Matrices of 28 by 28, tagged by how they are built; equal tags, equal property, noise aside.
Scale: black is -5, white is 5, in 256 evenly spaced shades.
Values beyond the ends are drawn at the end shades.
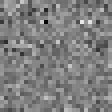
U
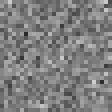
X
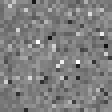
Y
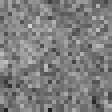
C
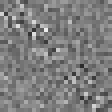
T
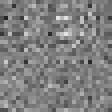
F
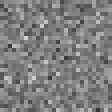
X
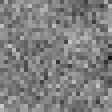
C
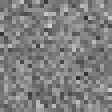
X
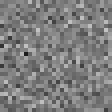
X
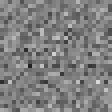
U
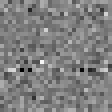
U
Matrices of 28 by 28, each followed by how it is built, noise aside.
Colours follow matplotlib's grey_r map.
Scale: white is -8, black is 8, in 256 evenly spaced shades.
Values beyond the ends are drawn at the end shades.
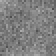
smooth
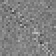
banded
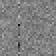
uneven columns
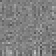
low rank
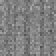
blocks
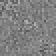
block diagonal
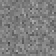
repeating rows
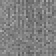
blocks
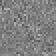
block diagonal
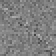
banded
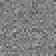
low rank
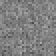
blocks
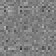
low rank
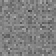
blocks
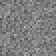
repeating rows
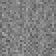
blocks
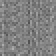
repeating rows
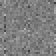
uneven columns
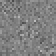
block diagonal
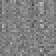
low rank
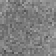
smooth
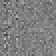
uneven columns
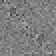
banded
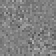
block diagonal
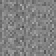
repeating rows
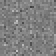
uneven columns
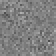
block diagonal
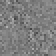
block diagonal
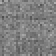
blocks
